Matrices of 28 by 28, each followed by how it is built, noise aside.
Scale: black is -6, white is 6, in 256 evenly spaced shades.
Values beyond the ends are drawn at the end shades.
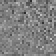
upper triangular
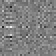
low rank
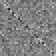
diagonal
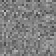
low rank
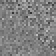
upper triangular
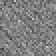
Toeplitz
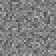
repeating rows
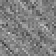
Toeplitz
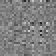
low rank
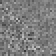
lower triangular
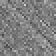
Toeplitz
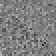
lower triangular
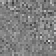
upper triangular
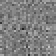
low rank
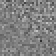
upper triangular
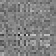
low rank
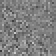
lower triangular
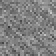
Toeplitz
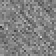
Toeplitz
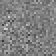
lower triangular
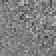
upper triangular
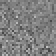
lower triangular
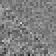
lower triangular
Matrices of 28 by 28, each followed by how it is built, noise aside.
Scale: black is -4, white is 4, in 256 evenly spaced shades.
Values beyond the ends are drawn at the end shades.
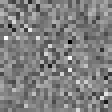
block diagonal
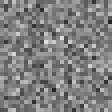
repeating rows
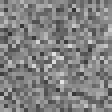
noise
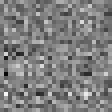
low rank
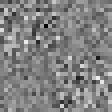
block diagonal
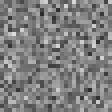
noise
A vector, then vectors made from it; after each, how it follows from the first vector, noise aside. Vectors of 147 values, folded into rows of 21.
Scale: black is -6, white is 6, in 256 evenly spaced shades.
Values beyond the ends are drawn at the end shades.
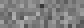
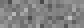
wrapped around, negated, partly zeroed.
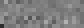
wrapped around, partly zeroed.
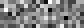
wrapped around, scaled up.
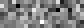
reversed, negated, scaled up.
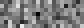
wrapped around, scaled up.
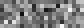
wrapped around, negated, scaled up.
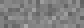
wrapped around, negated, shrunk.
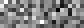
reversed, negated, scaled up.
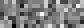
wrapped around, negated, scaled up.
